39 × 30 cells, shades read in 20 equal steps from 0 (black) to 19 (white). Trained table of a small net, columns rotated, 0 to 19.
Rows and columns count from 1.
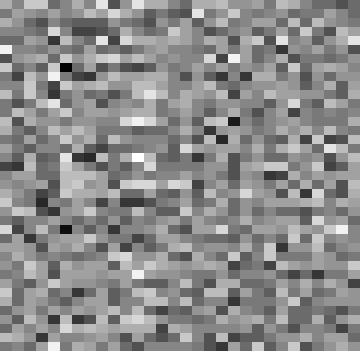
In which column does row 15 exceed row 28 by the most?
24
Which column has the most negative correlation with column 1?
6
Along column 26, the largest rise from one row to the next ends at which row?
23
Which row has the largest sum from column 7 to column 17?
21
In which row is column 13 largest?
11
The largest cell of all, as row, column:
18, 12
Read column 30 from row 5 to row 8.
17 6 11 10
